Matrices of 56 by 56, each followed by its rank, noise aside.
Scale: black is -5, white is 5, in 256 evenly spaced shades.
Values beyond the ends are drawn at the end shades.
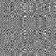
four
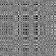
one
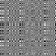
one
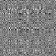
three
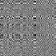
two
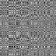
two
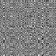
four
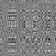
three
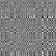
one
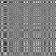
one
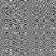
four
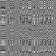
two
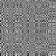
two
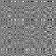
three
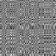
three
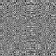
four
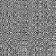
four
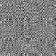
four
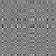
one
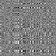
three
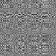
four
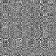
three
